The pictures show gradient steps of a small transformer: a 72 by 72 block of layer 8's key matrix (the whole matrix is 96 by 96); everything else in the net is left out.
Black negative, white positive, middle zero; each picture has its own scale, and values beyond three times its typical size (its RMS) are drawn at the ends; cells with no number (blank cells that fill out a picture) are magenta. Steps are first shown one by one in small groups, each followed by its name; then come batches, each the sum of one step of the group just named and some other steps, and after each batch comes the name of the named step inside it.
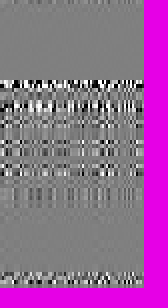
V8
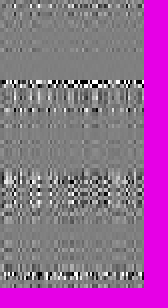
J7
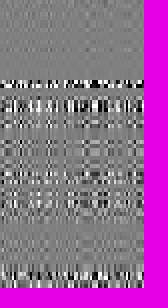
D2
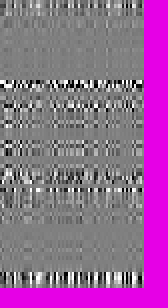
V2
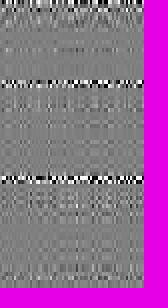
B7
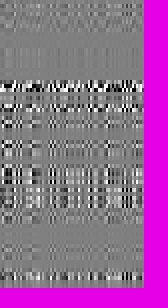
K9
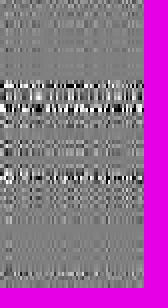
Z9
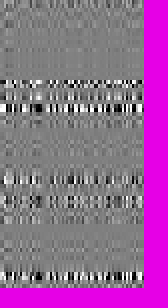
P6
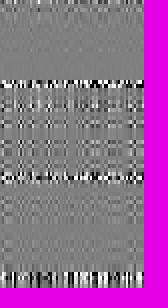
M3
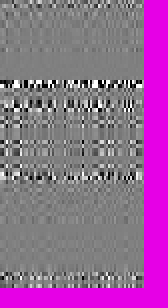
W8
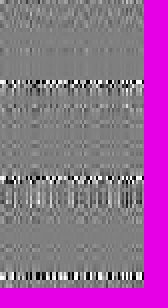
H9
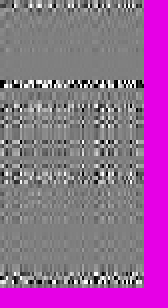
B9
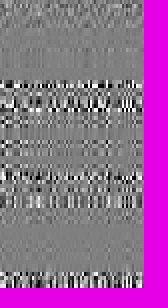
W8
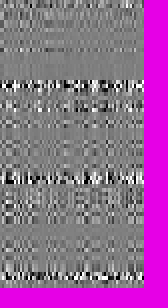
H9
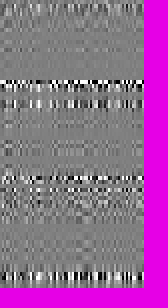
V2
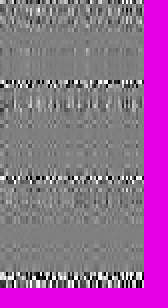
H9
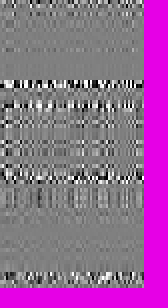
V8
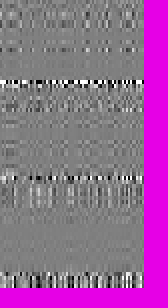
H9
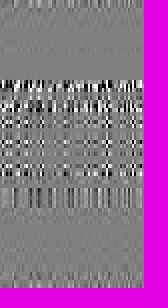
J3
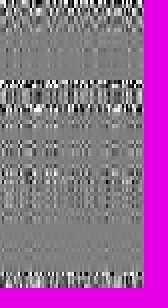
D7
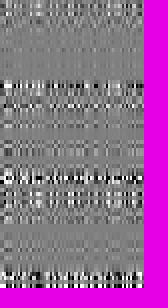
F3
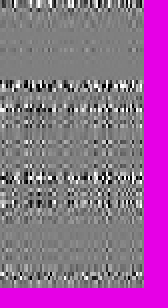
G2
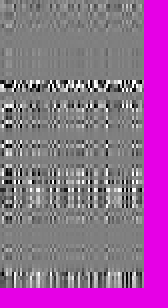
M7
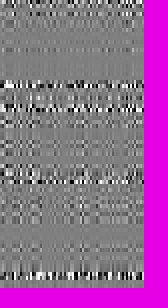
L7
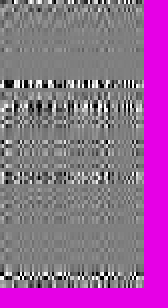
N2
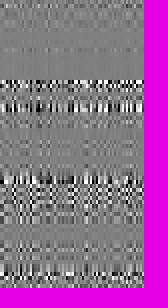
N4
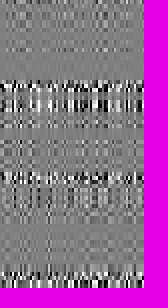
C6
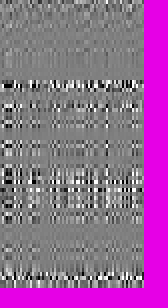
M7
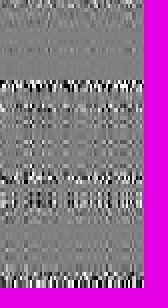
G2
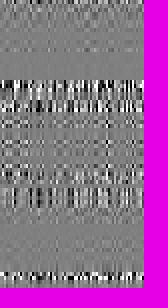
J3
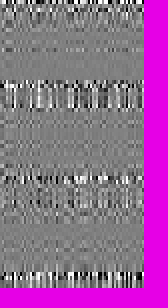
L7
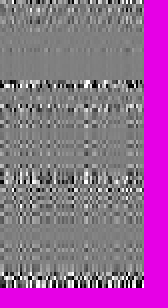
N4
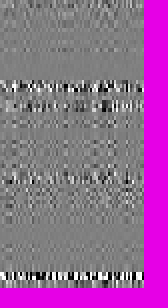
C6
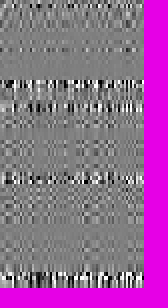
N2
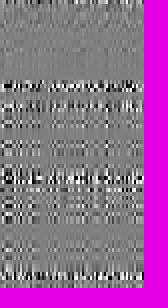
M7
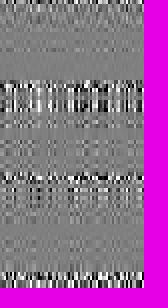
C6
